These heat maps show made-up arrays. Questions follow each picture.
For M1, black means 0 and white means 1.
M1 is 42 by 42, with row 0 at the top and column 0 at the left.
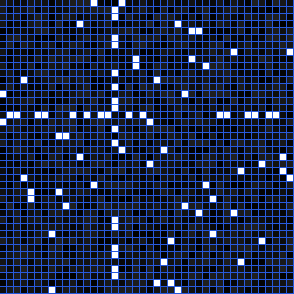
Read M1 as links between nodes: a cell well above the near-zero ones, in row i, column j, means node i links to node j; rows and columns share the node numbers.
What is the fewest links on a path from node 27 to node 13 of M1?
6
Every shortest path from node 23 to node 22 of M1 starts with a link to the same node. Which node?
node 37
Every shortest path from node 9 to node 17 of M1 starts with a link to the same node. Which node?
node 29
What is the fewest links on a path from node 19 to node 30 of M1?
5
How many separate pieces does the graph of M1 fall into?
2
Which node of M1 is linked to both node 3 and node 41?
node 25
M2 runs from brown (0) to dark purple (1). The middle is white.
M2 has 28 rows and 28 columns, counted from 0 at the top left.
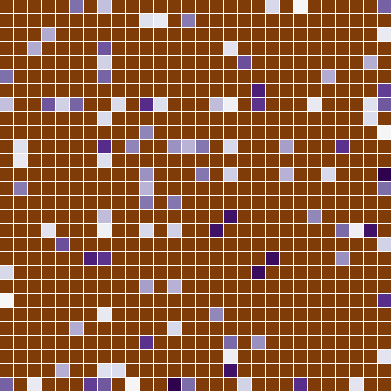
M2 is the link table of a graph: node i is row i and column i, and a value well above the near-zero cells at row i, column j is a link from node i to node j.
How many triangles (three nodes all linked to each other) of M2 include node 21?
1
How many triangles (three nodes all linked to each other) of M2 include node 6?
0
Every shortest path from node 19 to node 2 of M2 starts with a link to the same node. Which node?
node 0
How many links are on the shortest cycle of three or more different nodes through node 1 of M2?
3
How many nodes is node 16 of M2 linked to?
8
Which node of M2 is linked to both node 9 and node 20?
node 10
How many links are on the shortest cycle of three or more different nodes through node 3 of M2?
3
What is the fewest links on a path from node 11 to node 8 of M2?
2
